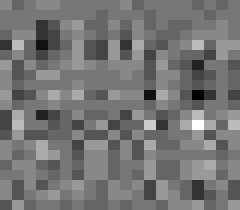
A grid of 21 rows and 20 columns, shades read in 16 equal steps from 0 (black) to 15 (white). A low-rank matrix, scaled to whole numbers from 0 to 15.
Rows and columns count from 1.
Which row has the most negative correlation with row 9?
13
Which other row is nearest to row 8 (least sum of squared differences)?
20
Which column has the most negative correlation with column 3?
15
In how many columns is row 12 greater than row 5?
8
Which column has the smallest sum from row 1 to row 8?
4
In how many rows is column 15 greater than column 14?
5
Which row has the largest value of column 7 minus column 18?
10
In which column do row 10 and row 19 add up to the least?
17
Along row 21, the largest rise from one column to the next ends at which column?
2
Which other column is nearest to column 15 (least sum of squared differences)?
6
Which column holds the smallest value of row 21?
1
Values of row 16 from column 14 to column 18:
7 7 7 7 7
